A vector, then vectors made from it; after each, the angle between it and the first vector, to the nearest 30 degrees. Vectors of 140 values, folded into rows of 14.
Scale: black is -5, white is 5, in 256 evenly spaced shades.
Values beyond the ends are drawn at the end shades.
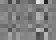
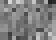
120 degrees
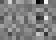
150 degrees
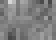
120 degrees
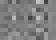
30 degrees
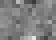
90 degrees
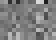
30 degrees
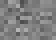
90 degrees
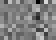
150 degrees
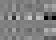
90 degrees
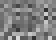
90 degrees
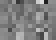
30 degrees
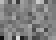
60 degrees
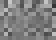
120 degrees
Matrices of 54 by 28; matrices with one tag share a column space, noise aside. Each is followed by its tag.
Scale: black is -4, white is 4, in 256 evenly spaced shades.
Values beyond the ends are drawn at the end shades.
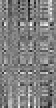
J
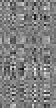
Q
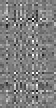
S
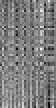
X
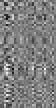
Q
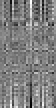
J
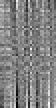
X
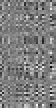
Q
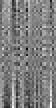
X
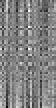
X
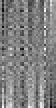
X
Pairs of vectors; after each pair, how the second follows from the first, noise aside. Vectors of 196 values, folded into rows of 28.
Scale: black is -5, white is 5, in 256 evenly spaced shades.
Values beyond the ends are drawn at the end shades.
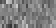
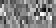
wrapped around, scaled up.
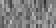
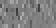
wrapped around, partly zeroed.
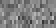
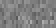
negated, shrunk.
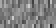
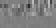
negated, partly zeroed.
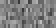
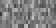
reversed, negated.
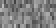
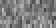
reversed, negated.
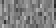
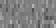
wrapped around, partly zeroed.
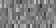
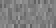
negated, shrunk.
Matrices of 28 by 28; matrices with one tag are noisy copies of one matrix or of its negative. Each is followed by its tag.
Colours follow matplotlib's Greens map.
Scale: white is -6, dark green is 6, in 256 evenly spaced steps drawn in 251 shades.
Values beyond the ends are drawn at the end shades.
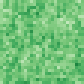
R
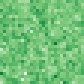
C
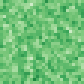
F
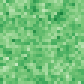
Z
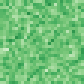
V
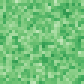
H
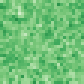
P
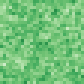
P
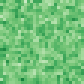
V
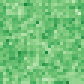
P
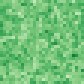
P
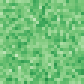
C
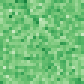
C
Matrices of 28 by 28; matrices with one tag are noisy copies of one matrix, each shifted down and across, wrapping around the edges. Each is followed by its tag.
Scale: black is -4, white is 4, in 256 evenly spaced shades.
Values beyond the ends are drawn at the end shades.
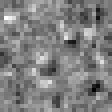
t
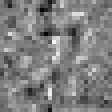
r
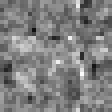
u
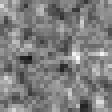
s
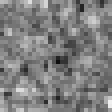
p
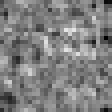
p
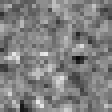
s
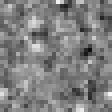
t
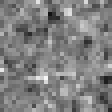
s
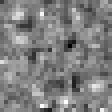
t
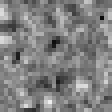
t
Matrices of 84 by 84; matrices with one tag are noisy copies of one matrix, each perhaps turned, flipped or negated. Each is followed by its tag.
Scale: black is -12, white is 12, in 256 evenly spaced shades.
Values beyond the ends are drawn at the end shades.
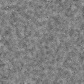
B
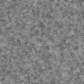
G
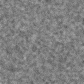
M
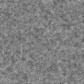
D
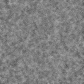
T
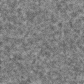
D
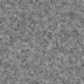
M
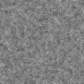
B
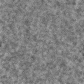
T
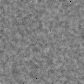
M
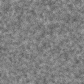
G
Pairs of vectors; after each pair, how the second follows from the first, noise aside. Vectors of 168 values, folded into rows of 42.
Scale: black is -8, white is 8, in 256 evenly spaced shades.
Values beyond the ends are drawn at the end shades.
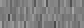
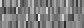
wrapped around, negated, scaled up.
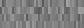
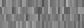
copied.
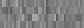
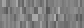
copied.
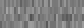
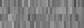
shuffled.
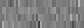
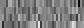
negated, scaled up.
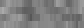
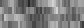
wrapped around, negated, scaled up.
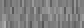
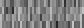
wrapped around, negated, scaled up.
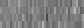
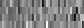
wrapped around, negated, scaled up.
